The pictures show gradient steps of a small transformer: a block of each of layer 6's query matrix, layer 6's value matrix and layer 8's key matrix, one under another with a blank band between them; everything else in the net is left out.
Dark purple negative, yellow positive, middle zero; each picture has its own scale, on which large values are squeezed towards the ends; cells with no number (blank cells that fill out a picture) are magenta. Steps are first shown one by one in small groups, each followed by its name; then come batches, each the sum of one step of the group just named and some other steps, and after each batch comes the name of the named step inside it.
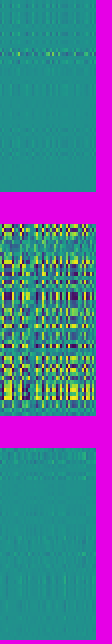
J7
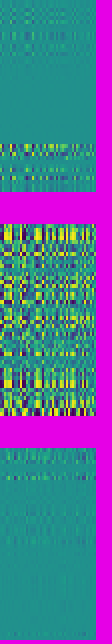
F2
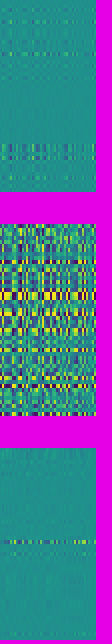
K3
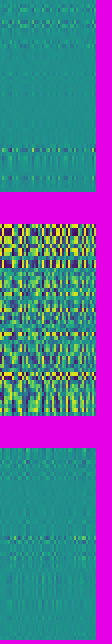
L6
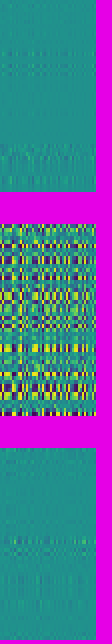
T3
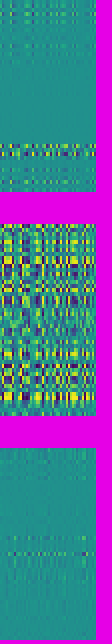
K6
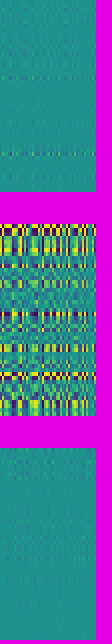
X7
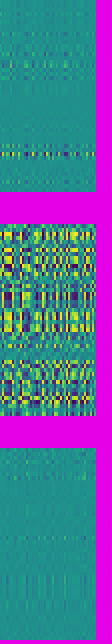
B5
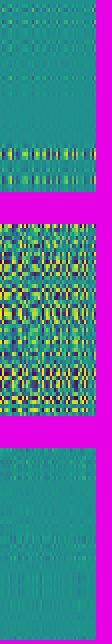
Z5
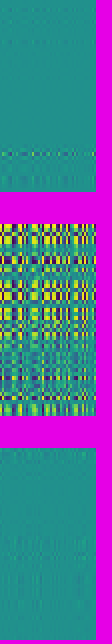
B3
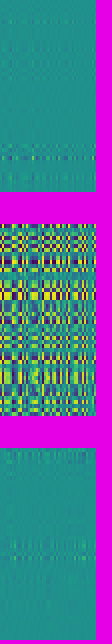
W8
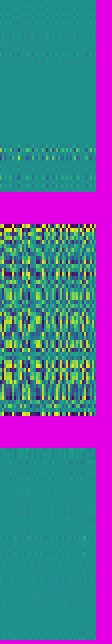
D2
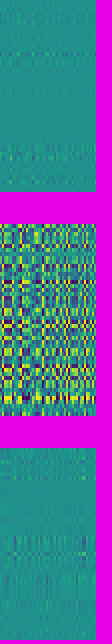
J7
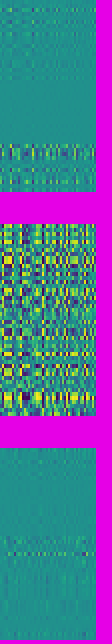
K6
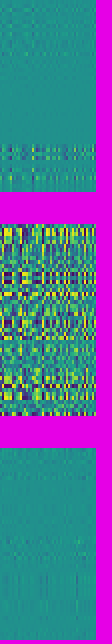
K3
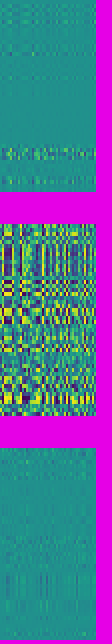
Z5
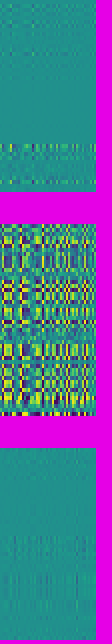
F2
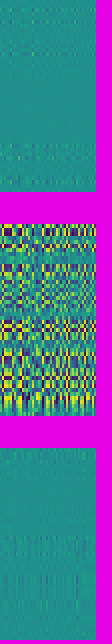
L6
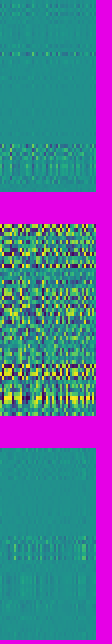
X7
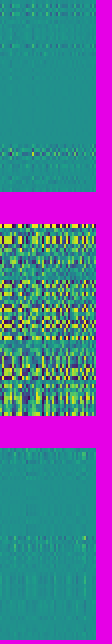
B3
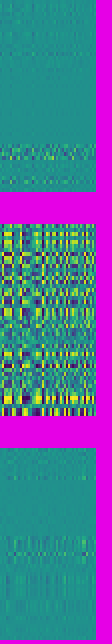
K6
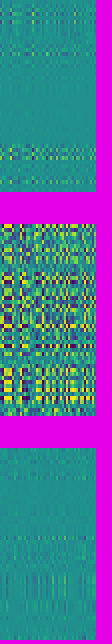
J7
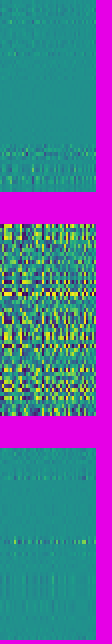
K3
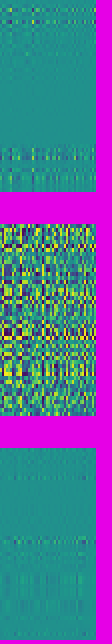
D2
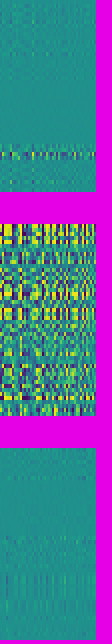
B3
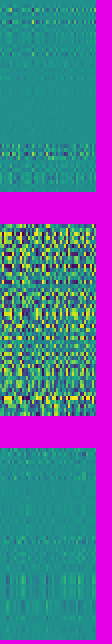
B5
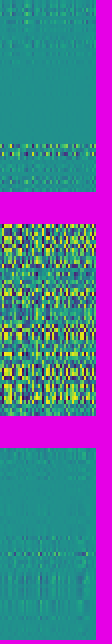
K6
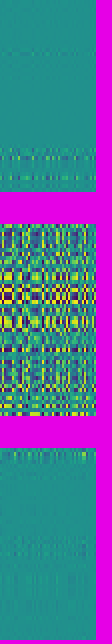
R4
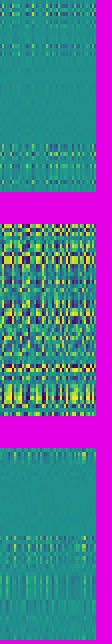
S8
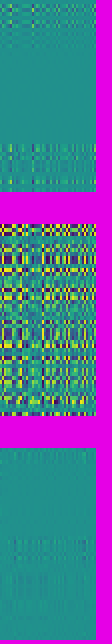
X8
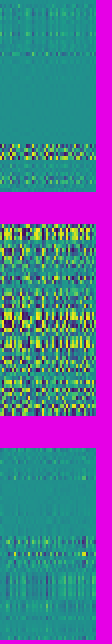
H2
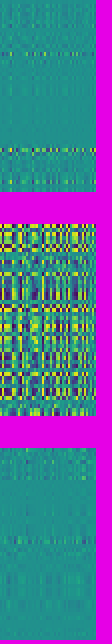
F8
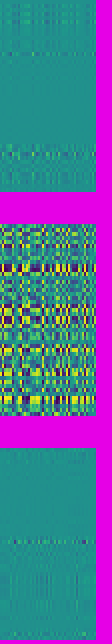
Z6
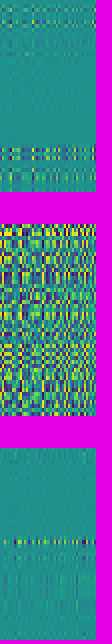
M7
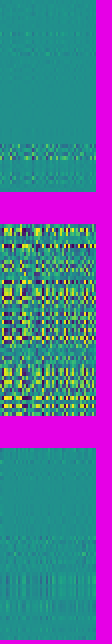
H2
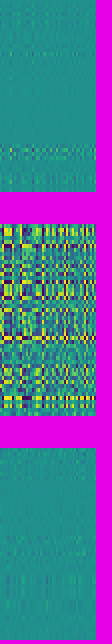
F8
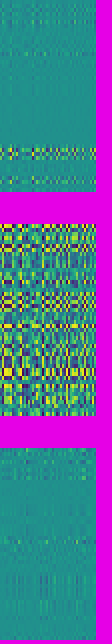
F8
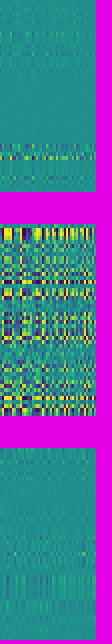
H2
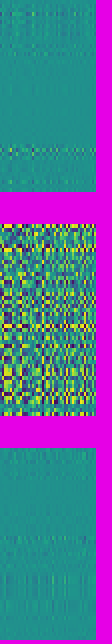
F8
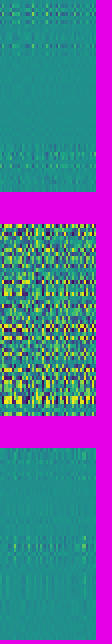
S8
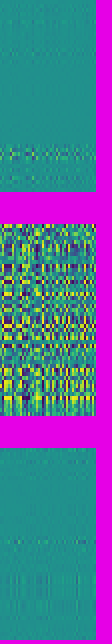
Z6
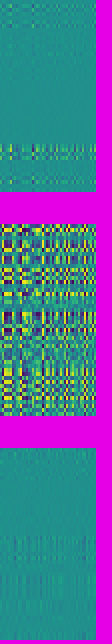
X8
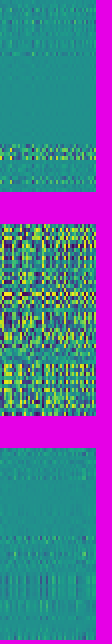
H2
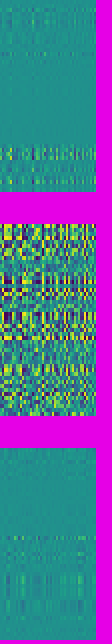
F8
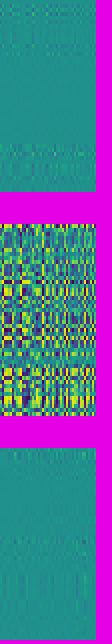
S8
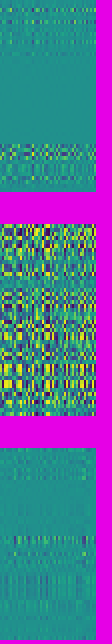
H2
